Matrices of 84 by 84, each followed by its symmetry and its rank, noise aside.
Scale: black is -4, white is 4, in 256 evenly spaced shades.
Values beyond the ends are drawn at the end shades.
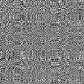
no symmetry, rank six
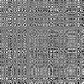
symmetric, rank four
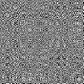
symmetric, rank six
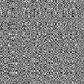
antisymmetric, rank six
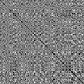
symmetric, rank five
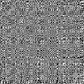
symmetric, rank six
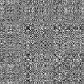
symmetric, rank five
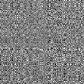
no symmetry, rank six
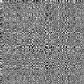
no symmetry, rank five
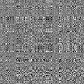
no symmetry, rank five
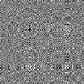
symmetric, rank five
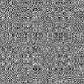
no symmetry, rank five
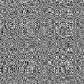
no symmetry, rank six
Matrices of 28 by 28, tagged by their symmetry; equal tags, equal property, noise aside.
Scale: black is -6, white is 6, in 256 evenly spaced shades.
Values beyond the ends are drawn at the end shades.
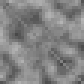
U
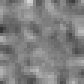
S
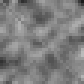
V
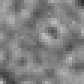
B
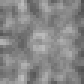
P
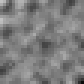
U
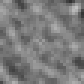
B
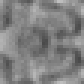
P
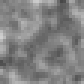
U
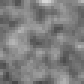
V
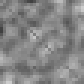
U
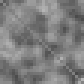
U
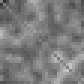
U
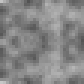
P
